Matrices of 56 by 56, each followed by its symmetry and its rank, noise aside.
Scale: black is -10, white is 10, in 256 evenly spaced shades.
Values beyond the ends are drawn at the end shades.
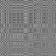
no symmetry, rank two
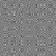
no symmetry, rank three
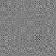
symmetric, rank four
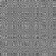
symmetric, rank three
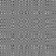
antisymmetric, rank two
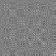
symmetric, rank three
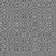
antisymmetric, rank four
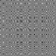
symmetric, rank two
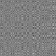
no symmetry, rank three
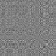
antisymmetric, rank four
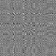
antisymmetric, rank four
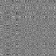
antisymmetric, rank four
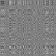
no symmetry, rank three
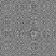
symmetric, rank four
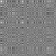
symmetric, rank two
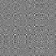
symmetric, rank three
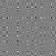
antisymmetric, rank two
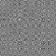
symmetric, rank three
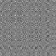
symmetric, rank four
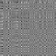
no symmetry, rank two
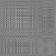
no symmetry, rank two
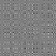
antisymmetric, rank two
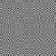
no symmetry, rank two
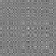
symmetric, rank two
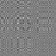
symmetric, rank two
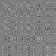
symmetric, rank three
